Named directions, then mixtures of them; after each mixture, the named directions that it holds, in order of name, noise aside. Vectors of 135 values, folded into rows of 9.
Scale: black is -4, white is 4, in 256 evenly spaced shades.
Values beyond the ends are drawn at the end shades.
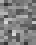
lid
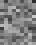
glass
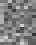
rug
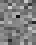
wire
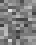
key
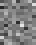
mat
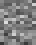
lid, mat.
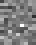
lid, mat, rug.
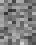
key, mat, rug.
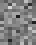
wire.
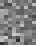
lid, mat, rug.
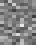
mat, rug, wire.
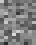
lid.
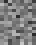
glass, rug, wire.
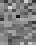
glass, wire.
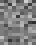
mat, wire.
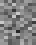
rug, wire.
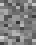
lid, mat, rug.
